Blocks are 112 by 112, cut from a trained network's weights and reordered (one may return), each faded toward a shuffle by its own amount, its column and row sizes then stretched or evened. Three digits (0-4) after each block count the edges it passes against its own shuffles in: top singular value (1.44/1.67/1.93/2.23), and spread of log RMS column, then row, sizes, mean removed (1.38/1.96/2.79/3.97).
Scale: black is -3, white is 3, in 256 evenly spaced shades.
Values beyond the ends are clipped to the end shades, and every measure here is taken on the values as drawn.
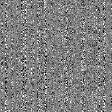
0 4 0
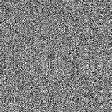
4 1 0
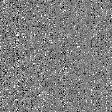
0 3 0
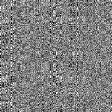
4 3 0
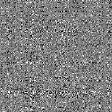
1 3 3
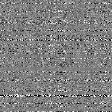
2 2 4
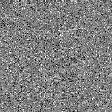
3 1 0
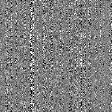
1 4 1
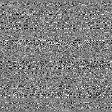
2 0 4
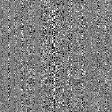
3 4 1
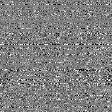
1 1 4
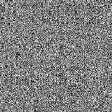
3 0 2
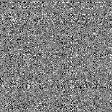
2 2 3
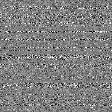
1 0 4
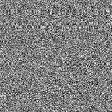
4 0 1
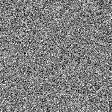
1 1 0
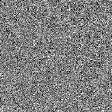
1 2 1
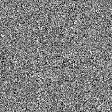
1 1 1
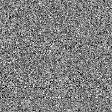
0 1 2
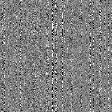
2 4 0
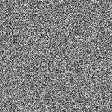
3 0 0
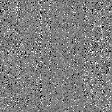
2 3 1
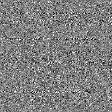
0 2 3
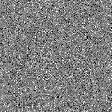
3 1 0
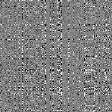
4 4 3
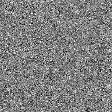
0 1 1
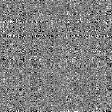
3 3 3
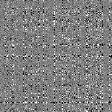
3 4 3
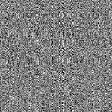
4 3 0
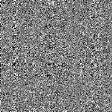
2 3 2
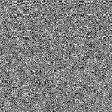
4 0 2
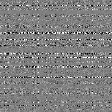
4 2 4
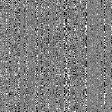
3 4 2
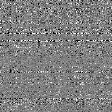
1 2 4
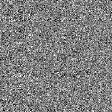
2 2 2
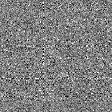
3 1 2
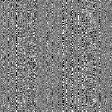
4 4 0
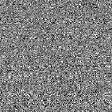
3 1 3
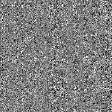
0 3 1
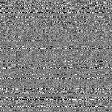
4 0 4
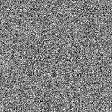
2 0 2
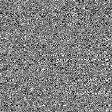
2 1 3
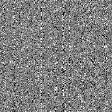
2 3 0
